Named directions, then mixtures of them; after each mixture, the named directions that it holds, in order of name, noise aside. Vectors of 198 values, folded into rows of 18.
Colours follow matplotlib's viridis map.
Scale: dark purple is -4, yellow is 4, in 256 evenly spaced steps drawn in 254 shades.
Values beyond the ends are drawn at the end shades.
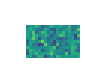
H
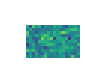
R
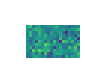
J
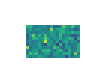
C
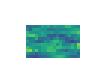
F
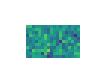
C, J.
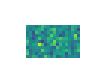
H.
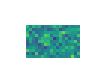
H, R.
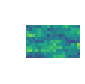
F.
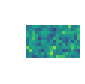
F, H, J.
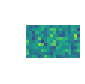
H.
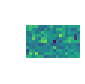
C, F, H.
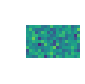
H.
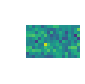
F, H, J.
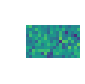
C, J.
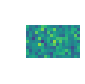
H.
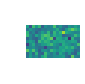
R.
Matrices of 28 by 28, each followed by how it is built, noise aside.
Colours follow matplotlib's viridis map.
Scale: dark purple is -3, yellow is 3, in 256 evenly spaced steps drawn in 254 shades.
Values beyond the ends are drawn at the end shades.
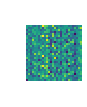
repeating rows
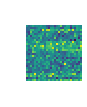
blocks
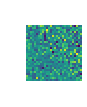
upper triangular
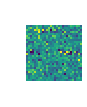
uneven rows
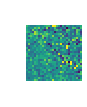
upper triangular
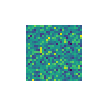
repeating rows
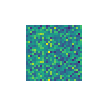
repeating rows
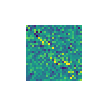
banded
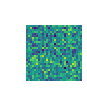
blocks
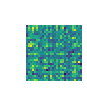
blocks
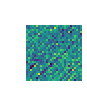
Hankel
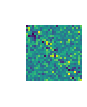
banded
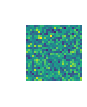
blocks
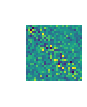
banded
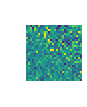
upper triangular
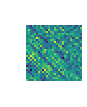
Toeplitz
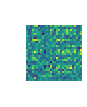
blocks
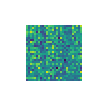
blocks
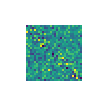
banded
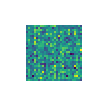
blocks
